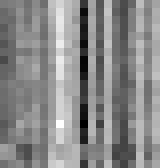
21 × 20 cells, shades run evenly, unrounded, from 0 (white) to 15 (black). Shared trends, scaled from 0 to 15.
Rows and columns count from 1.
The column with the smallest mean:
8
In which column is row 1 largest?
11
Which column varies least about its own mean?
6
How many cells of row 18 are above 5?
15
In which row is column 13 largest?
16
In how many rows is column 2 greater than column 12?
19
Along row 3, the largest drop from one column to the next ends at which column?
12
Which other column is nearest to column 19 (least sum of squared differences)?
3
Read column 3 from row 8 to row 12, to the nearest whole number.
6 7 7 8 7
